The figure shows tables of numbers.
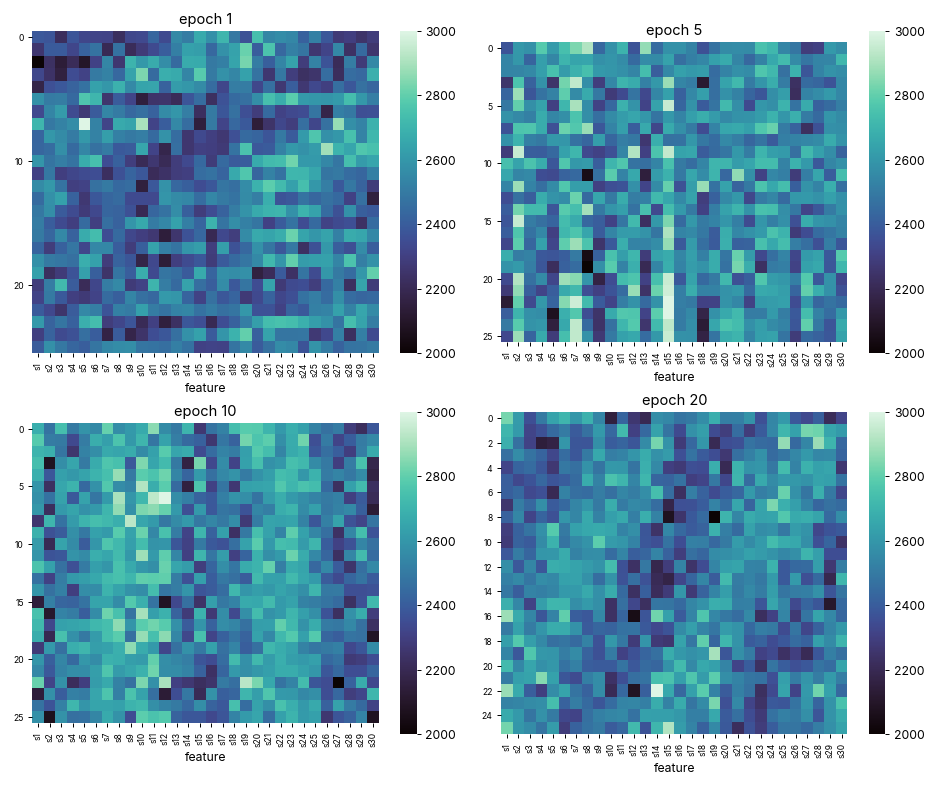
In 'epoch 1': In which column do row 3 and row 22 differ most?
s27
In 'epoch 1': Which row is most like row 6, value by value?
21
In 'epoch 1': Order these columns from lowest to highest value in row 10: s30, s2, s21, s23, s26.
s2, s26, s30, s21, s23
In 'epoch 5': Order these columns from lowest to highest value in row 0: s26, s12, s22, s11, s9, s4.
s12, s9, s26, s22, s11, s4
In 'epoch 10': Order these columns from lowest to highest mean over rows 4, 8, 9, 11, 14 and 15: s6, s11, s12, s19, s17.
s19, s17, s12, s11, s6
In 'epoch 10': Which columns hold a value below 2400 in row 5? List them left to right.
s2, s14, s16, s18, s27, s30
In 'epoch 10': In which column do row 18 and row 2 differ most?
s30
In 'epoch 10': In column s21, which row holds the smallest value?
25
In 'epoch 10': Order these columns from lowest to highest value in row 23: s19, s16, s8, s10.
s8, s16, s10, s19
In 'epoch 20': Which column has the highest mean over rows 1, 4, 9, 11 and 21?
s27
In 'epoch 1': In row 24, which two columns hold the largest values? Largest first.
s19, s18
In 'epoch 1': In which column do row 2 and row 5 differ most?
s5
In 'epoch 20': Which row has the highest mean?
21
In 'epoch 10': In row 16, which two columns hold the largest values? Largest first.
s10, s7
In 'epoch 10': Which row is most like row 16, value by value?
3
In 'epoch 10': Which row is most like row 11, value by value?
9
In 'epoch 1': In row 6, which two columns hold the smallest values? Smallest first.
s26, s15
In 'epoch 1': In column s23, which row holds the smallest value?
19
